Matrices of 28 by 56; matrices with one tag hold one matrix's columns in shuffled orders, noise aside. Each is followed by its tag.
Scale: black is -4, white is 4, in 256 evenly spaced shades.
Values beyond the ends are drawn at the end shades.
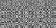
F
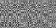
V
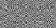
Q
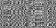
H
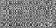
H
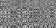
F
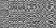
Q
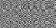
Q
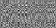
V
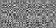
V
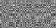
V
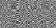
Q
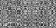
H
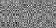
V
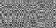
V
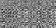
F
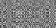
F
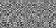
V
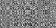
H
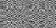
Q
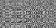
F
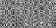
H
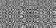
F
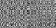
H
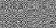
Q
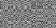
Q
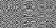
Q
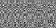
V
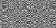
Q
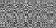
V
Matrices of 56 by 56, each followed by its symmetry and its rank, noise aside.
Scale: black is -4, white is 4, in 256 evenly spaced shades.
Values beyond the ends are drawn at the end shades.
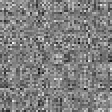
no symmetry, rank five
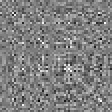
symmetric, rank five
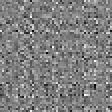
antisymmetric, rank six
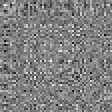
symmetric, rank four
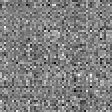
antisymmetric, rank six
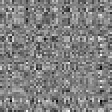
no symmetry, rank four
